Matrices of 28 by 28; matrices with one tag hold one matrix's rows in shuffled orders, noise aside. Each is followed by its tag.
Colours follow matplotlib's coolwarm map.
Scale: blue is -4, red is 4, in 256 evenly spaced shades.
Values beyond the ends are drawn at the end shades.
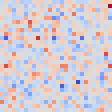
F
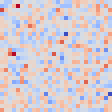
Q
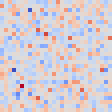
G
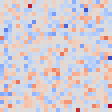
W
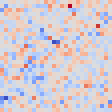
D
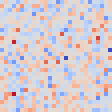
Q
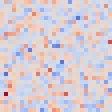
F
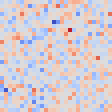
D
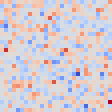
F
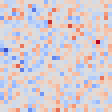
D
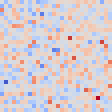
D
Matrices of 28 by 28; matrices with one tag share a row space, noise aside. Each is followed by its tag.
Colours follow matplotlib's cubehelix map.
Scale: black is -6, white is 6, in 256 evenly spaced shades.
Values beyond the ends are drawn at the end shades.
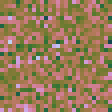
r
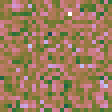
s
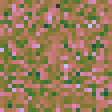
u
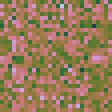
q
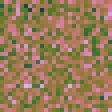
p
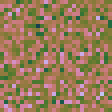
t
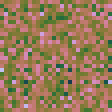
p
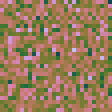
r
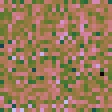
q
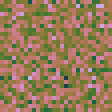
u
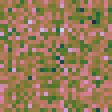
q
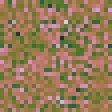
q
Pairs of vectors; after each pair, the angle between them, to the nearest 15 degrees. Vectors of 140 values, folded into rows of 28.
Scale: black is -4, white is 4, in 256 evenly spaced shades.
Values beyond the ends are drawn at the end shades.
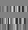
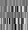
150 degrees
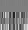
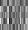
60 degrees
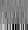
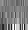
165 degrees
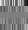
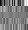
165 degrees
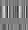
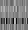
75 degrees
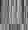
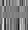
90 degrees
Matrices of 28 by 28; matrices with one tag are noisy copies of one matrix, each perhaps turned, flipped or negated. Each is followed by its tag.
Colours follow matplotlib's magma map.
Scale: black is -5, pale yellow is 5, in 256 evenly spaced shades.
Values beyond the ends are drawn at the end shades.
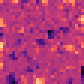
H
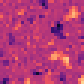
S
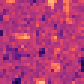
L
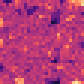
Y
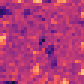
H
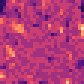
Y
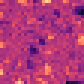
H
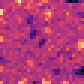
H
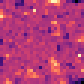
Y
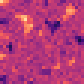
S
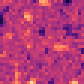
L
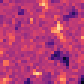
S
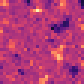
S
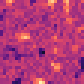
L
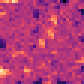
H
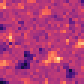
S
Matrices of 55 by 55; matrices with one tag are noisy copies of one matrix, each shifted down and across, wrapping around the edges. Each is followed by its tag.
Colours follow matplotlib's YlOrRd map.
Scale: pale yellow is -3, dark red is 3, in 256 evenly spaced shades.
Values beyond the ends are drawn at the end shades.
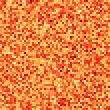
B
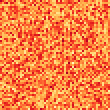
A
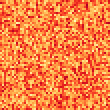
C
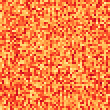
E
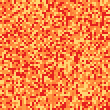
A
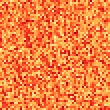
C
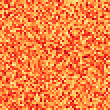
B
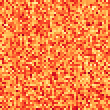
C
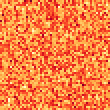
C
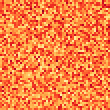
B
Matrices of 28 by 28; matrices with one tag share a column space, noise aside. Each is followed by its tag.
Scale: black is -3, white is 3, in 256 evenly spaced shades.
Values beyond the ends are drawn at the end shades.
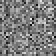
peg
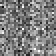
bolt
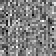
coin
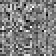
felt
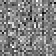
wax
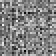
bolt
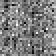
bolt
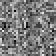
wax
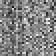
peg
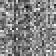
felt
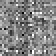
bolt
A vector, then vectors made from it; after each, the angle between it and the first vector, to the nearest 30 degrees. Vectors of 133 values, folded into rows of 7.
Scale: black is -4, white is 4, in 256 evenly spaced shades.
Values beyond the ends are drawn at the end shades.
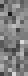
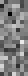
30 degrees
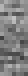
120 degrees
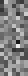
90 degrees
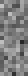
150 degrees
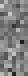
150 degrees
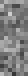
150 degrees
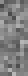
30 degrees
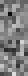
30 degrees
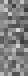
120 degrees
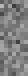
120 degrees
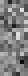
90 degrees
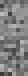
30 degrees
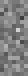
120 degrees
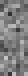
30 degrees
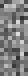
60 degrees
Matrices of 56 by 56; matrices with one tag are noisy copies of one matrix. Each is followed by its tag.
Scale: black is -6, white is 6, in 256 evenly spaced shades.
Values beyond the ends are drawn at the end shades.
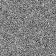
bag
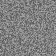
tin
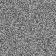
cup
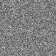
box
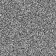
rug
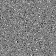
bag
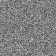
bag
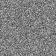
box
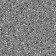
tin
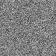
box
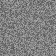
tin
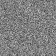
rug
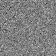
box
